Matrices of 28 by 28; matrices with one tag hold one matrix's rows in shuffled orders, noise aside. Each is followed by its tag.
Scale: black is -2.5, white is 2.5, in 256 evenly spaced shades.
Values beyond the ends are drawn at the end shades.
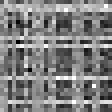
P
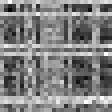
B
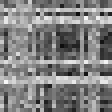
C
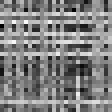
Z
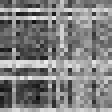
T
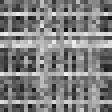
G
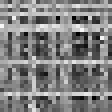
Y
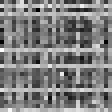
Z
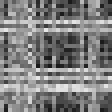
C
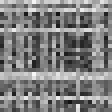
Z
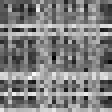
G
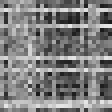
C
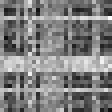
B
